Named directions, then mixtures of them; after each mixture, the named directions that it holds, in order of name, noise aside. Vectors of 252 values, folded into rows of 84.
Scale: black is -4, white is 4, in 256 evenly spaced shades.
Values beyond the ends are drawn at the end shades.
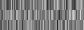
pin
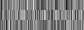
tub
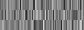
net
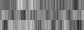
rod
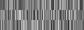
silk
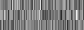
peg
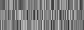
silk.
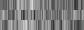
rod, silk.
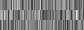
peg.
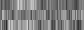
rod, tub.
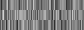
silk, tub.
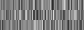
net, silk.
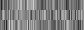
rod, tub.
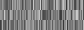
peg, pin.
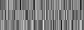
net, silk.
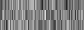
net, rod, tub.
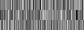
peg.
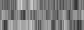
rod.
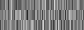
net, pin, silk.
